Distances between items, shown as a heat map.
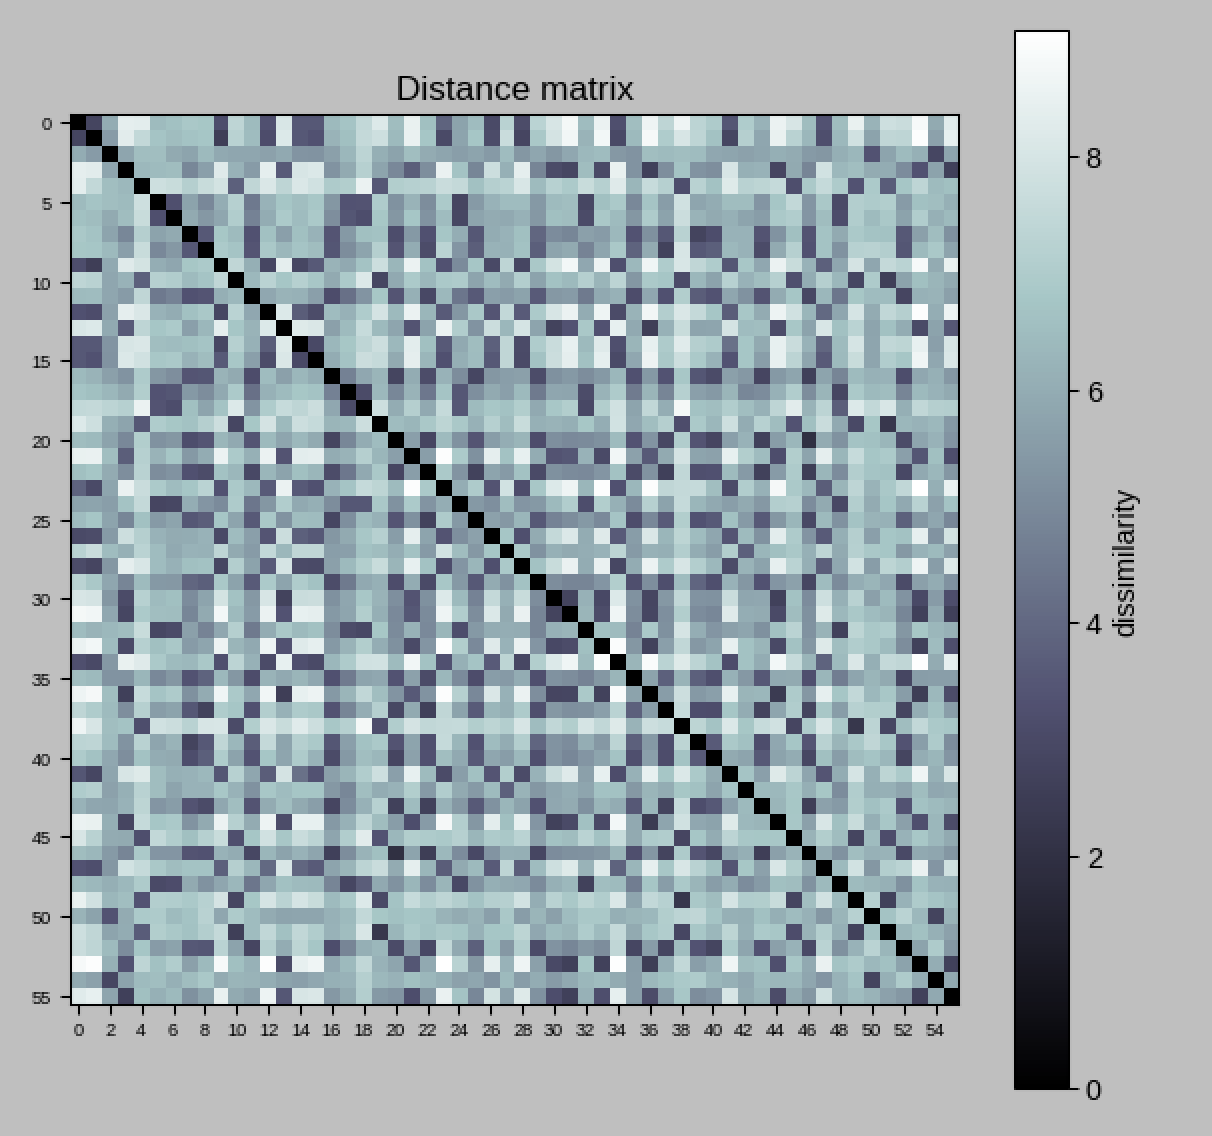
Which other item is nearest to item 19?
51
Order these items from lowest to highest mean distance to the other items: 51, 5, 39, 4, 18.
39, 5, 51, 18, 4
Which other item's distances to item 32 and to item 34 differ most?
18
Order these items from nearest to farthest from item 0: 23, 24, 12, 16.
12, 23, 24, 16
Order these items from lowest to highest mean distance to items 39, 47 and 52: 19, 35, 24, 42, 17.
35, 17, 24, 42, 19
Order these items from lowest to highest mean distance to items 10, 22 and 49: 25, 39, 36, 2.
25, 39, 2, 36
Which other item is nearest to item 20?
46
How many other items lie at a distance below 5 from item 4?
6
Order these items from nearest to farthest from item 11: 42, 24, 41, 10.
24, 42, 41, 10
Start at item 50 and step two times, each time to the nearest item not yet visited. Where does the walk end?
2
